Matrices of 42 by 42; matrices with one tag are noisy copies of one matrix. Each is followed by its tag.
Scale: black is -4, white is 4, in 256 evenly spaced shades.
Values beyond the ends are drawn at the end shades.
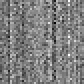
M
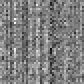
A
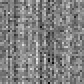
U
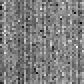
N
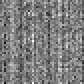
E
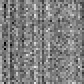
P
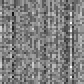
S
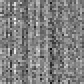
A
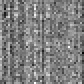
P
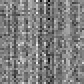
U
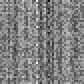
U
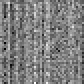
P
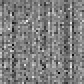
S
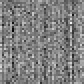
S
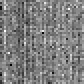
N
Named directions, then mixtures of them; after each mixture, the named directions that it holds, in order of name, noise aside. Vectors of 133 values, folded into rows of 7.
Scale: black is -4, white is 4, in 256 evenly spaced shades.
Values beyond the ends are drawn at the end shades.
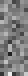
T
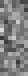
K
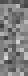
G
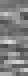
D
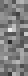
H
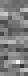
D.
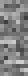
D, G.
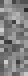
K, T.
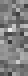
H.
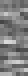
D.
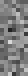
H.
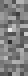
H.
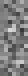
H.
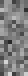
K, T.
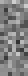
G, H, T.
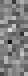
H, T.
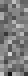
T.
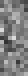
K.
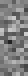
H, K.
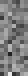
T.
